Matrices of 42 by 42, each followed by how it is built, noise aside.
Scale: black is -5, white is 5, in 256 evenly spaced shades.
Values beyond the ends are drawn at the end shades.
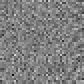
low rank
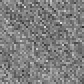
Toeplitz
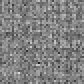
blocks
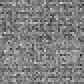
blocks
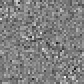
block diagonal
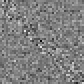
banded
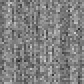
blocks
